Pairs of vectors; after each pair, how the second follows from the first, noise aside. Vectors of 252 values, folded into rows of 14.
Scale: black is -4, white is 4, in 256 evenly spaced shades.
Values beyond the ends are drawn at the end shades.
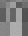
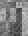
negated.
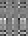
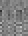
wrapped around, negated, shrunk.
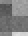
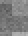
shrunk.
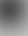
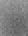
reversed, shrunk.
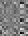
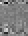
reversed, partly zeroed.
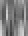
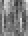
reversed.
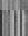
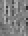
reversed, partly zeroed.
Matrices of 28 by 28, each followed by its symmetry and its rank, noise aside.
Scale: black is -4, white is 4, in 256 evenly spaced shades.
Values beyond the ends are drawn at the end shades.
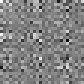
no symmetry, rank three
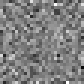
antisymmetric, rank six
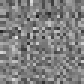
antisymmetric, rank four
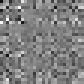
symmetric, rank three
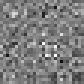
symmetric, rank four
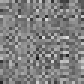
no symmetry, rank three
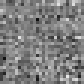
antisymmetric, rank four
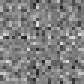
antisymmetric, rank four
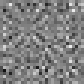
antisymmetric, rank four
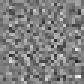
no symmetry, rank six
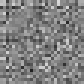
symmetric, rank six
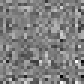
antisymmetric, rank four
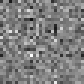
no symmetry, rank four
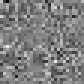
no symmetry, rank six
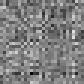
antisymmetric, rank six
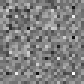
symmetric, rank four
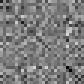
symmetric, rank four
